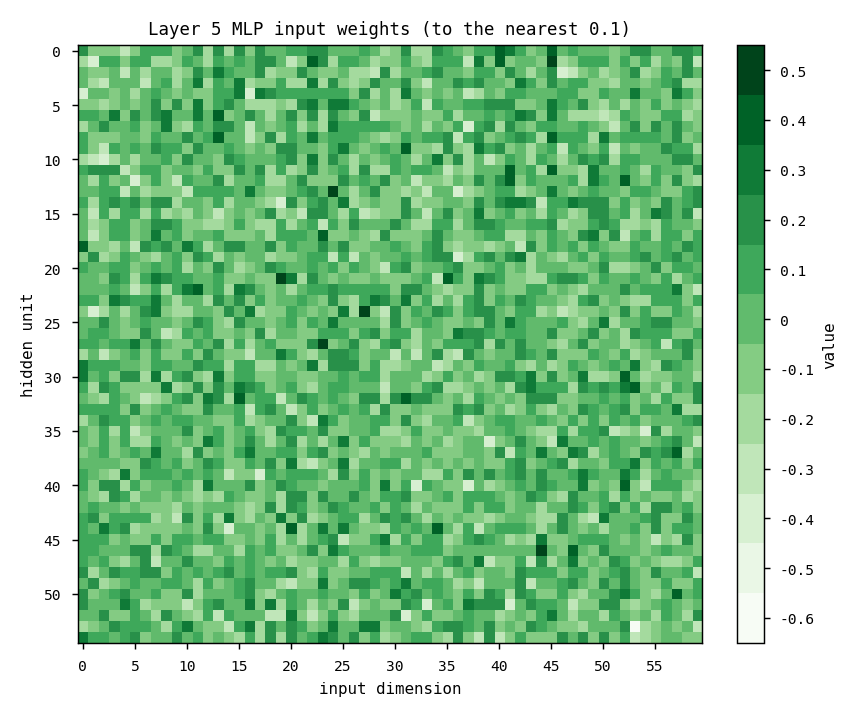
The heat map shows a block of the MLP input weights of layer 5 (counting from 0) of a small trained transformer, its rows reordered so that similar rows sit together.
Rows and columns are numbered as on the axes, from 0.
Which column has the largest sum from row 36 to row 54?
20
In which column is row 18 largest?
0
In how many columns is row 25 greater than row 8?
20
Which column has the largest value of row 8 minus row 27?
45
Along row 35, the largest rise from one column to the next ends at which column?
55
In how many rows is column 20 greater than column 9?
34
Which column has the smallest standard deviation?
56
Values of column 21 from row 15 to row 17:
-0.3 0 0.1
